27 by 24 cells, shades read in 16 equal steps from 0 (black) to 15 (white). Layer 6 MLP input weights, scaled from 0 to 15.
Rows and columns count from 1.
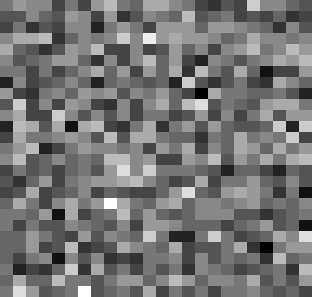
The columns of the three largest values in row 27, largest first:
7, 2, 12
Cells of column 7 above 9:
2
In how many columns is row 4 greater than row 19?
13
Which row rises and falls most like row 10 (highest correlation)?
8
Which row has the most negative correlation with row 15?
24
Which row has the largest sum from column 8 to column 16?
4
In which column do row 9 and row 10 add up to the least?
3
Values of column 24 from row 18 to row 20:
1 8 7
